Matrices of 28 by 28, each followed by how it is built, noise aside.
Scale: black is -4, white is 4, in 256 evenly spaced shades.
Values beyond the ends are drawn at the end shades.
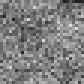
smooth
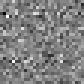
uneven rows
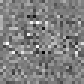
uneven rows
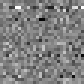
uneven rows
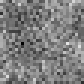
smooth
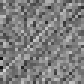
Hankel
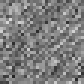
Hankel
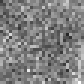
smooth
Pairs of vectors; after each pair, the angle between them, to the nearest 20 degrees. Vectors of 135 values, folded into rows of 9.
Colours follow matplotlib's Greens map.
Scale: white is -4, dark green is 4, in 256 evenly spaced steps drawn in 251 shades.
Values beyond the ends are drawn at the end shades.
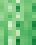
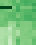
80 degrees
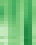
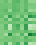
80 degrees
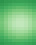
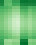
40 degrees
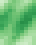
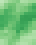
20 degrees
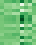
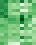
40 degrees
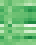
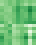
40 degrees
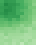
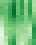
60 degrees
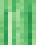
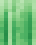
40 degrees
